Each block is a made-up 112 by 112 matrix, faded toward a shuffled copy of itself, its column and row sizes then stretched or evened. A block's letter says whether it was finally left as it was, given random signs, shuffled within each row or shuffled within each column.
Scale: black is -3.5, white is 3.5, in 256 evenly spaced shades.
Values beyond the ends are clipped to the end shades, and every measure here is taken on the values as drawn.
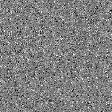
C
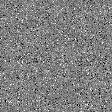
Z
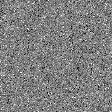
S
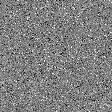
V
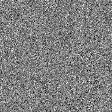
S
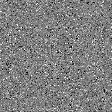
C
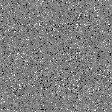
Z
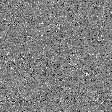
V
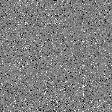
Z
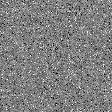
S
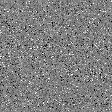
V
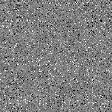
C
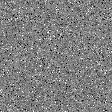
V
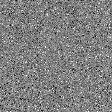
Z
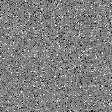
C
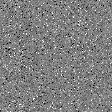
S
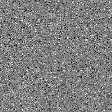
C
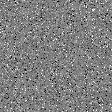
S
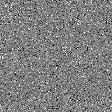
C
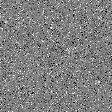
S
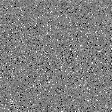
Z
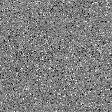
V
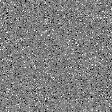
C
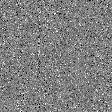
S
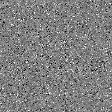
Z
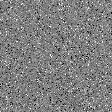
S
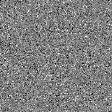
Z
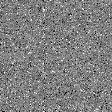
Z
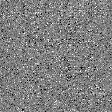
C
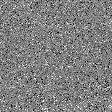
V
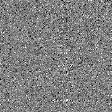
C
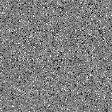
Z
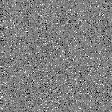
C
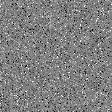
S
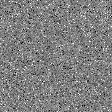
V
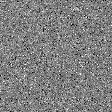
V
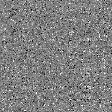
C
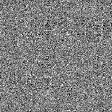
C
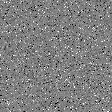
V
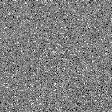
C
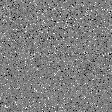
V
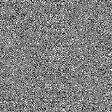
C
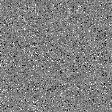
Z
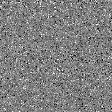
Z
